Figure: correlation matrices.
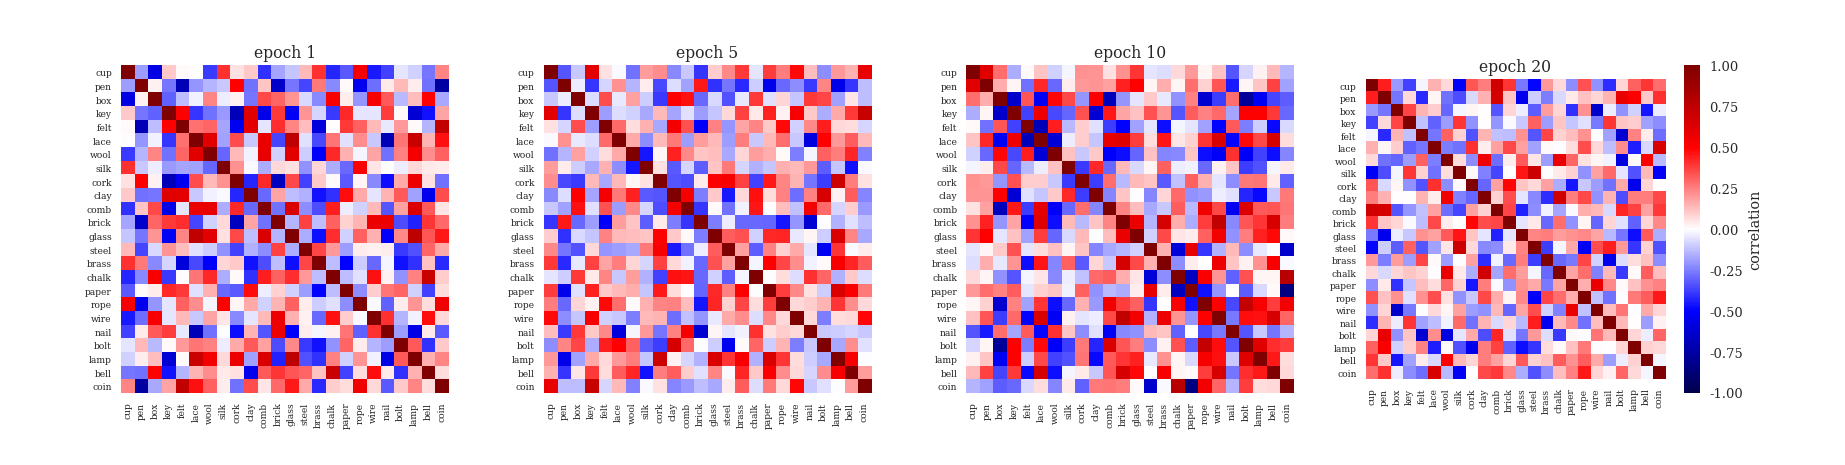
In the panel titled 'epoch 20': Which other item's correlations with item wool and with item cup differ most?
comb
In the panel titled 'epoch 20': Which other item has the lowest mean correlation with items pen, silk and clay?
brass
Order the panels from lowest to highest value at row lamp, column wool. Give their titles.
epoch 10, epoch 20, epoch 5, epoch 1
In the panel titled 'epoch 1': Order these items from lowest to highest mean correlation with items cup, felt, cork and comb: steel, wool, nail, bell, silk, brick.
nail, brick, steel, bell, silk, wool
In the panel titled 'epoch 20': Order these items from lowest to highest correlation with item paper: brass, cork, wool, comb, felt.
cork, brass, comb, felt, wool
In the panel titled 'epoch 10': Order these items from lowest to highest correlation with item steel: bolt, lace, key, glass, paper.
bolt, glass, lace, key, paper
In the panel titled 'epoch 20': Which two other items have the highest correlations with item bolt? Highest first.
pen, comb
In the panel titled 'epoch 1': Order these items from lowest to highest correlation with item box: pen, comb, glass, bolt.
bolt, pen, glass, comb
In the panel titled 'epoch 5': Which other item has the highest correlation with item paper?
lamp
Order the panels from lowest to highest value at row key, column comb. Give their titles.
epoch 1, epoch 20, epoch 5, epoch 10
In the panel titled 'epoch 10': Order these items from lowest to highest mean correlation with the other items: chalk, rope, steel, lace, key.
steel, chalk, key, rope, lace
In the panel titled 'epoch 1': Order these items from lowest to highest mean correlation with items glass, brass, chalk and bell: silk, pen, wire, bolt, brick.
bolt, pen, silk, brick, wire
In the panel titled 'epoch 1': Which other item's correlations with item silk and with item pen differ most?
rope
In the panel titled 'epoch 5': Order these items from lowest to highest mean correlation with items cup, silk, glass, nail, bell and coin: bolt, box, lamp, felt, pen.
pen, bolt, box, felt, lamp
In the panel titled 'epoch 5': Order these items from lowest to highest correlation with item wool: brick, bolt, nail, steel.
steel, nail, brick, bolt
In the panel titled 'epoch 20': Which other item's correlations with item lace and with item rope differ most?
lamp
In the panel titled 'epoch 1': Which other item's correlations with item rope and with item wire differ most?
cup
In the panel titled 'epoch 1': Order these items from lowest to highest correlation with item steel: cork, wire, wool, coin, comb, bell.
cork, comb, wool, wire, coin, bell
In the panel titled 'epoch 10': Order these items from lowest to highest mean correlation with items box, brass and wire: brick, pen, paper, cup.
paper, cup, pen, brick
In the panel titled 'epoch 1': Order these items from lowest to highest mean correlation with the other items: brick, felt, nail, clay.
nail, clay, brick, felt
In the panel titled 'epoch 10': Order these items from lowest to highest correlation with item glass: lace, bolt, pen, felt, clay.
felt, clay, bolt, lace, pen
